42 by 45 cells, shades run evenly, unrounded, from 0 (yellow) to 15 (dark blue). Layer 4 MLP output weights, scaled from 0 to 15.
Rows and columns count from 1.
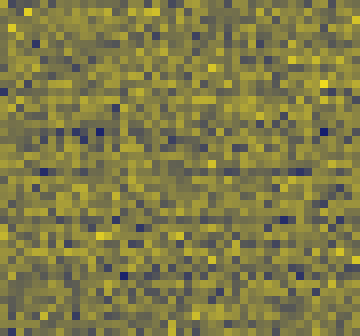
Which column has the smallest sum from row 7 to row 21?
39
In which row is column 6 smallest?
40
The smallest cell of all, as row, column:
11, 41
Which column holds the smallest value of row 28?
38
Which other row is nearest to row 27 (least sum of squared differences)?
20
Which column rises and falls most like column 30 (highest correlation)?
24
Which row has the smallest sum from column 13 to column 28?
13
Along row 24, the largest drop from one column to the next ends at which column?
36
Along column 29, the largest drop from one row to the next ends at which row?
23
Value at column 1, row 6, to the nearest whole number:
8
